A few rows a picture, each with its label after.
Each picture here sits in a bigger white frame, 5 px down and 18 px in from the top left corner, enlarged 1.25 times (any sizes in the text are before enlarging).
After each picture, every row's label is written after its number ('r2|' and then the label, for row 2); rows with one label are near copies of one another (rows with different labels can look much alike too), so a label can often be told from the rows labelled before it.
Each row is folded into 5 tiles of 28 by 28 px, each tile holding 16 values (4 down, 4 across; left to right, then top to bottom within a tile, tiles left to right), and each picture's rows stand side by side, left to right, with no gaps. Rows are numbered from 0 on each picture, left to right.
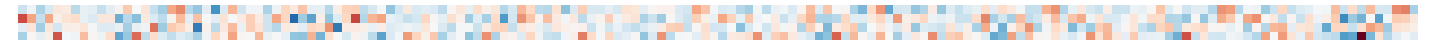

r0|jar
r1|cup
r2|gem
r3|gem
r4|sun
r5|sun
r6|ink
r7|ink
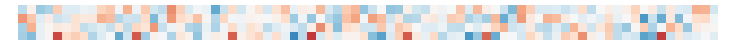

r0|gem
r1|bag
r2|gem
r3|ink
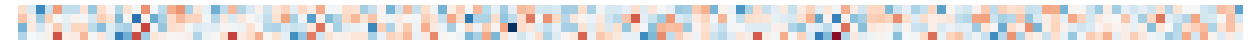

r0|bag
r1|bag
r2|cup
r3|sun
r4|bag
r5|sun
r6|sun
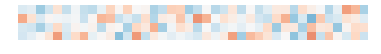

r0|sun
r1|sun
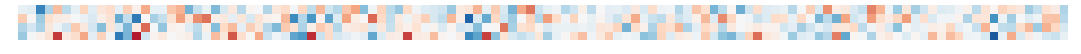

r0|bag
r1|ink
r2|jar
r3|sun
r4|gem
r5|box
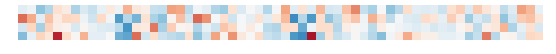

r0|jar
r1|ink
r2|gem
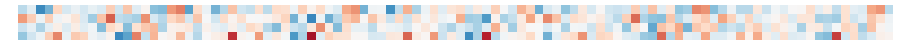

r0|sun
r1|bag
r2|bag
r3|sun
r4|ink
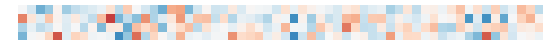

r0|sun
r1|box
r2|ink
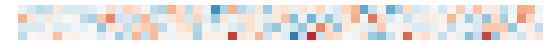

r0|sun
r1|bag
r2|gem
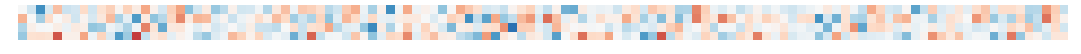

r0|bag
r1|gem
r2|cup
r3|gem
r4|jar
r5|gem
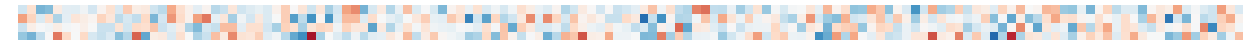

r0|gem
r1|ink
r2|cup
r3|jar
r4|sun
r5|bag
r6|cup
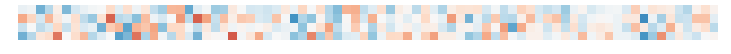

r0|sun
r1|jar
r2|cup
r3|box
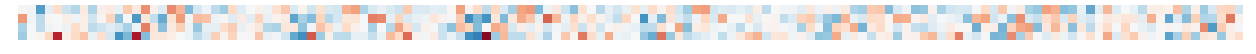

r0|bag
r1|ink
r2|ink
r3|jar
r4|sun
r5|sun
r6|cup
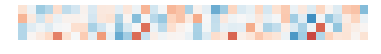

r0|bag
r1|bag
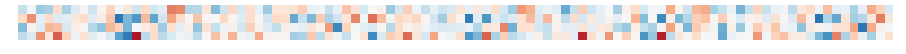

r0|ink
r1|cup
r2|jar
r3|bag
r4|cup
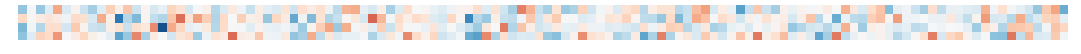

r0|cup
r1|jar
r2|jar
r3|gem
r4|bag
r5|sun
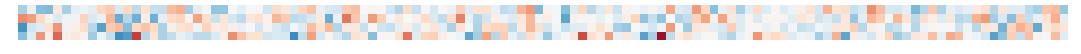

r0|ink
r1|gem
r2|sun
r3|bag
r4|gem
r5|sun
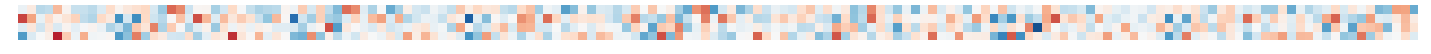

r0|jar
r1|jar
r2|box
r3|sun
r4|gem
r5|cup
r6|box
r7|sun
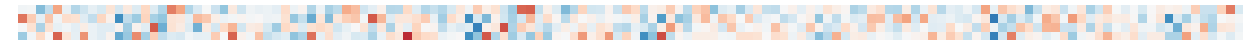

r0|jar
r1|ink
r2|jar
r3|bag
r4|box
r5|box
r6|jar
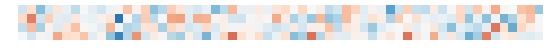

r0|box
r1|gem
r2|bag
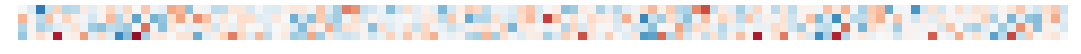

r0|bag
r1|jar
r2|cup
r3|jar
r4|bag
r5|bag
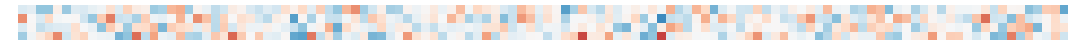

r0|sun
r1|jar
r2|gem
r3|bag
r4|sun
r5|sun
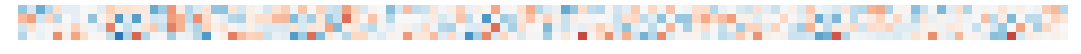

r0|box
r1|gem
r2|bag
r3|bag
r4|ink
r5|bag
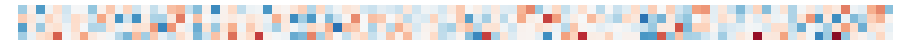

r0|cup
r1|cup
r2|ink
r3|jar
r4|bag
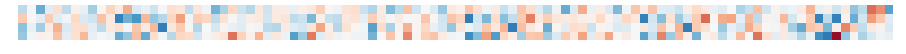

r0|cup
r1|bag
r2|cup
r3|cup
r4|ink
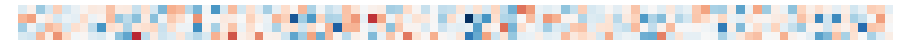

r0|ink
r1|cup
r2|jar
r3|ink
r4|cup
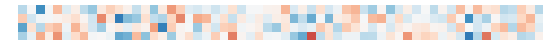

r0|cup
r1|ink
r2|box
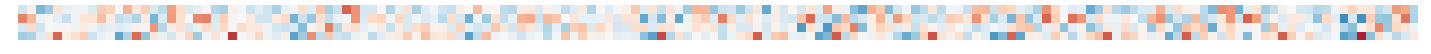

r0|gem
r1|jar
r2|box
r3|ink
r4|sun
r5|gem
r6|sun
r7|jar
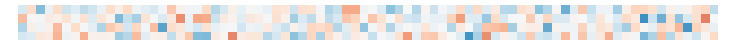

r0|cup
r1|gem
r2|sun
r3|cup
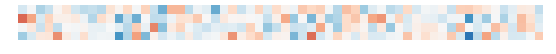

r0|jar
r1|bag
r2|box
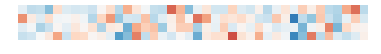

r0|sun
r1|jar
